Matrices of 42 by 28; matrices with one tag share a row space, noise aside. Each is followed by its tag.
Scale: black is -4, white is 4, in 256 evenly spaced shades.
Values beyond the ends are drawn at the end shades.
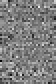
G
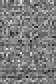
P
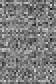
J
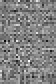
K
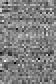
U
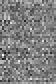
K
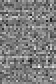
J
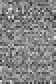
G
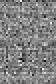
P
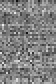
K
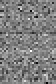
P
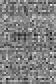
J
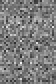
P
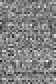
G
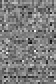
J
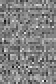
K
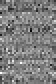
G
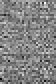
U
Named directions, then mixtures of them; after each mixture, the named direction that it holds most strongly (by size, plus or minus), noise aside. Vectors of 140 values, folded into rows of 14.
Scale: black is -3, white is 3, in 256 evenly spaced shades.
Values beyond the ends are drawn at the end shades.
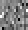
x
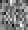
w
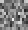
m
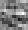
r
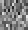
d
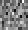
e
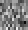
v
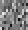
x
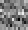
m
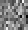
e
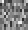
m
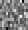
e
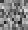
m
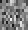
w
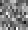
v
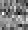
r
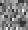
v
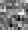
r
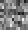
m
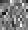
w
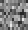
m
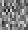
d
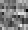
r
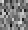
m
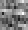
r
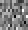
v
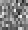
e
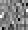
x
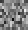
m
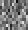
d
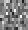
e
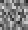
m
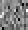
x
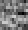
r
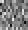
v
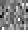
x
